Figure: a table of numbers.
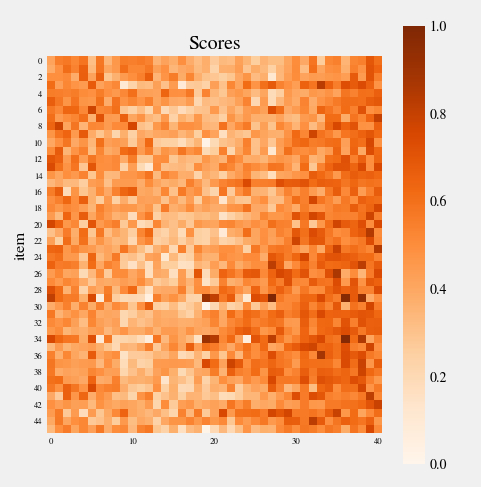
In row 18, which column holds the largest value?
40
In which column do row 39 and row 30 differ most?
27
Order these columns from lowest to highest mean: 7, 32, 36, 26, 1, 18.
18, 7, 26, 1, 32, 36
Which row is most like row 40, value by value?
6
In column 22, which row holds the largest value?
37
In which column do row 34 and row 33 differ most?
24
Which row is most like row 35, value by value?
44
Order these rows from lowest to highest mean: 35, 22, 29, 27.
22, 27, 35, 29
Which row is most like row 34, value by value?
29
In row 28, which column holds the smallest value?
12
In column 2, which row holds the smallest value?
16
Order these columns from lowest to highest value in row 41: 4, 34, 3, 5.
5, 3, 34, 4
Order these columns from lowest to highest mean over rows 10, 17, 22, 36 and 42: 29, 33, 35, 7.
7, 29, 35, 33
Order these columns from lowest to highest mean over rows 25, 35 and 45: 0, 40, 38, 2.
0, 2, 40, 38
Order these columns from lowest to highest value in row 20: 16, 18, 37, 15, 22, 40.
15, 16, 18, 22, 37, 40
